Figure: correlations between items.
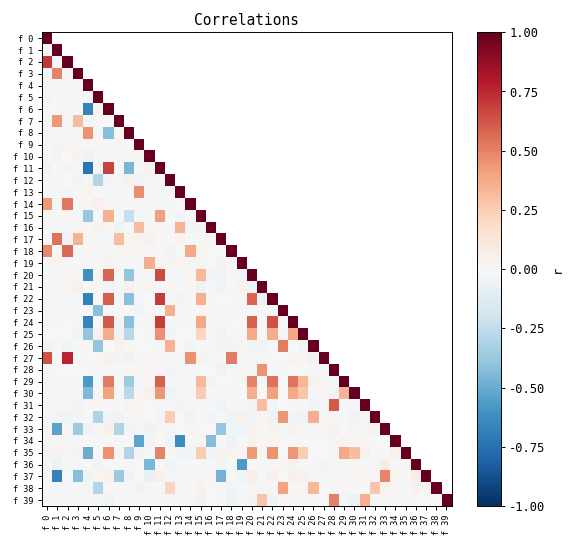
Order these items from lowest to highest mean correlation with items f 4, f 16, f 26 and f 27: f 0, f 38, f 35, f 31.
f 35, f 31, f 38, f 0
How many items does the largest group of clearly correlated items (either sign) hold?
12
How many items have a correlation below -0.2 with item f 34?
3
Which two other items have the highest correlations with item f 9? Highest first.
f 13, f 16
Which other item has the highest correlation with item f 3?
f 1
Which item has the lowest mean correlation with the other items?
f 4
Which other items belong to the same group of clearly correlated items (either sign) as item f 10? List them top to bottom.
f 19, f 36
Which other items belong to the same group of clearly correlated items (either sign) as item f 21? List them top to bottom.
f 28, f 31, f 39
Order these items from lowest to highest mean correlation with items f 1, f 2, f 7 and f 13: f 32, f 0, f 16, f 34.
f 34, f 32, f 16, f 0
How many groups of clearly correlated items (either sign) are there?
7
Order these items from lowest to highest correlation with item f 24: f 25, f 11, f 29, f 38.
f 38, f 25, f 29, f 11
